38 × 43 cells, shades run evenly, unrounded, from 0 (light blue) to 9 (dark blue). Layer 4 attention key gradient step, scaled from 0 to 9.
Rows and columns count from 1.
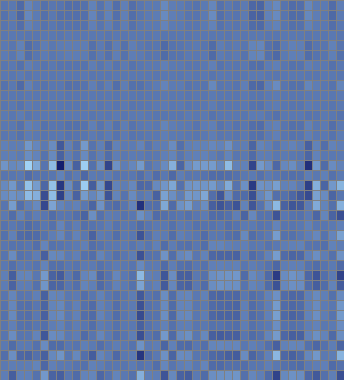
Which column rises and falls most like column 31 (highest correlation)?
43
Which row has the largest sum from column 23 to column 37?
22
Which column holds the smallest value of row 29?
18
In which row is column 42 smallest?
19
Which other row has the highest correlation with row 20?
16
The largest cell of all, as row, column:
17, 8
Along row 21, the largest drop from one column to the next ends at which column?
7
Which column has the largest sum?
32
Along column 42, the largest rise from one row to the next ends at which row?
20
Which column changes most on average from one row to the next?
35
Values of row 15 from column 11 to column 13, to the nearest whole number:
3 5 4
